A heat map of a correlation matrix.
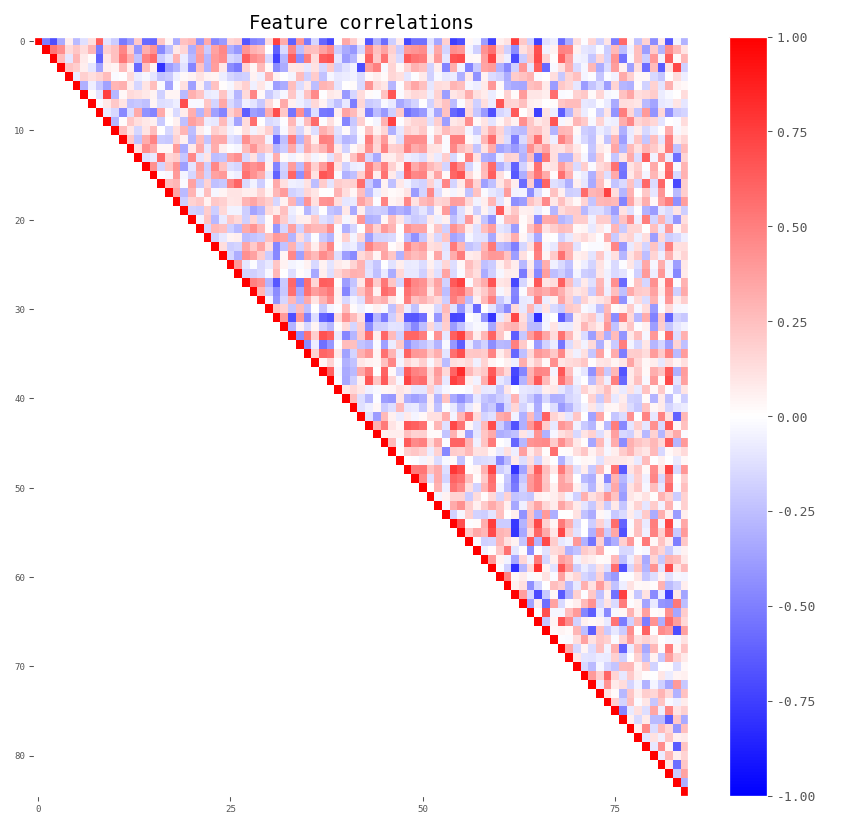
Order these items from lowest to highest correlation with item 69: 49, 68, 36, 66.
66, 36, 49, 68
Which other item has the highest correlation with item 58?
65
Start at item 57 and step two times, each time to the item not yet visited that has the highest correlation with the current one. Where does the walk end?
60
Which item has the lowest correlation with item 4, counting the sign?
57
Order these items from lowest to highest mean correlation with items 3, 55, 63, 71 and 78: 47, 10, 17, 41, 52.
41, 47, 10, 17, 52
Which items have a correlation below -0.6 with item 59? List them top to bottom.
0, 8, 31, 62, 76
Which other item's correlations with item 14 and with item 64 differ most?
56
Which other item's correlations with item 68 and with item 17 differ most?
31
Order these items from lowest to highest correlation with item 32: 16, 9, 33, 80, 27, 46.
80, 33, 27, 46, 9, 16
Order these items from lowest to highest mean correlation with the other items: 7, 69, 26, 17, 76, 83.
76, 83, 26, 7, 17, 69
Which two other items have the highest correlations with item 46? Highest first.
9, 6
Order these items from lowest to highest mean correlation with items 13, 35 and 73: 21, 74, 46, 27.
74, 21, 46, 27
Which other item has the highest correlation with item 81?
16
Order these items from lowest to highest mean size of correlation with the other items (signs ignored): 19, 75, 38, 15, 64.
19, 64, 75, 15, 38
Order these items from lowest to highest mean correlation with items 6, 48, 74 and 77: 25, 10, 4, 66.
10, 25, 4, 66
